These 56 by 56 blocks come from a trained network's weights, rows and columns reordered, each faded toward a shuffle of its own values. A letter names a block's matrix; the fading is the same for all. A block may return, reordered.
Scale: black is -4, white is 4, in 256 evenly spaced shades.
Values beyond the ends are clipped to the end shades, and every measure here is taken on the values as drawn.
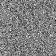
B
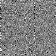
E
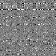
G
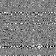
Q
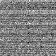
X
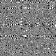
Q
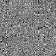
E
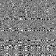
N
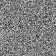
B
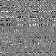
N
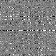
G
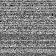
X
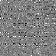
Q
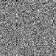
E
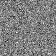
B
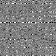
G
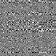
N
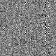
E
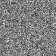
B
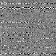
Q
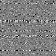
Q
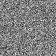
B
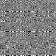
G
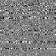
N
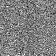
B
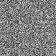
B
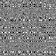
N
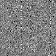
E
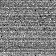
X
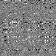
N
